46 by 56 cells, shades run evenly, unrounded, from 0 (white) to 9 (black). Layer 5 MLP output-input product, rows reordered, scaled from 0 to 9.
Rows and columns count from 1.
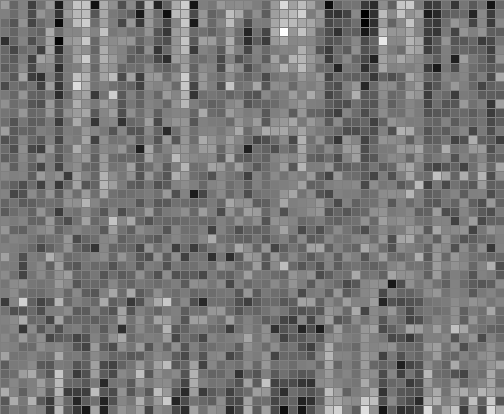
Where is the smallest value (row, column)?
4, 32
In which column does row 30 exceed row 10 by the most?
9
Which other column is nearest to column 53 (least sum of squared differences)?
39
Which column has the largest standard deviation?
7
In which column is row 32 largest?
44
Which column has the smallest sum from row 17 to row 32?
46
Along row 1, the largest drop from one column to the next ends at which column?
12
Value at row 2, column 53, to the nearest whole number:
8
